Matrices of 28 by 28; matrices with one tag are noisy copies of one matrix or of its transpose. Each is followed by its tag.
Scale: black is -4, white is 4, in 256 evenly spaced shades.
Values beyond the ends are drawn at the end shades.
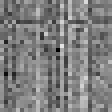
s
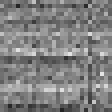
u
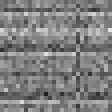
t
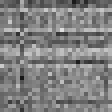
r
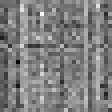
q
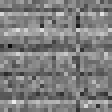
t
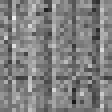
t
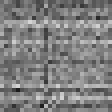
q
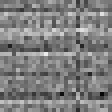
t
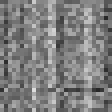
u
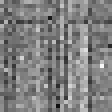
s
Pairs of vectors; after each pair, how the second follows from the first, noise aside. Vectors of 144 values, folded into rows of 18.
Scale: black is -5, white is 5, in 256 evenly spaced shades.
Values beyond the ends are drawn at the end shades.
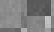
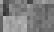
reversed, negated.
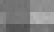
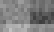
negated.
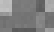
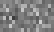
shuffled.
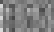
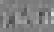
reversed, partly zeroed.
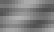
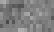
reversed, partly zeroed.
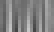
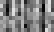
wrapped around, negated, scaled up.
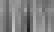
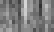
reversed, negated.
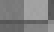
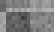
reversed, negated.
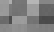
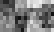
wrapped around, negated, scaled up.
